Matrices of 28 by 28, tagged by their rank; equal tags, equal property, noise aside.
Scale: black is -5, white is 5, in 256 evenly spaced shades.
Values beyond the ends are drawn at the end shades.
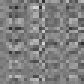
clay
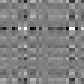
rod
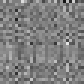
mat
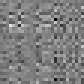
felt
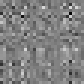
mat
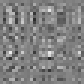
clay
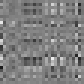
clay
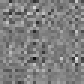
felt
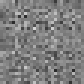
mat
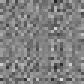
mat
